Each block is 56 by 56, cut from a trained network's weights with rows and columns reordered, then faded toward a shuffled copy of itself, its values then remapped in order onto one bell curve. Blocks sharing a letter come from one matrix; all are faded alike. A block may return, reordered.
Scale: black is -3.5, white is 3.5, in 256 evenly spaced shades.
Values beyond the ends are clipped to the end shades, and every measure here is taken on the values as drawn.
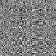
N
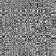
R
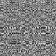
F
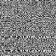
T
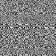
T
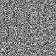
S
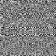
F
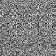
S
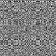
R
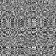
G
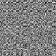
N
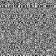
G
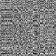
G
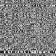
F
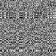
G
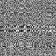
F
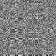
N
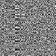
T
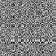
G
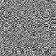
R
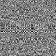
T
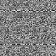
F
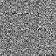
S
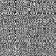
R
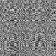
N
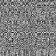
G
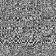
T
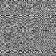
F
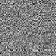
N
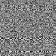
F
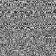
T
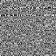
T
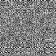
F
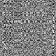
R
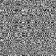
T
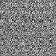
S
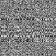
G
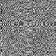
R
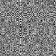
R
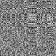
G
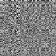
R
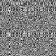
R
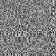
R
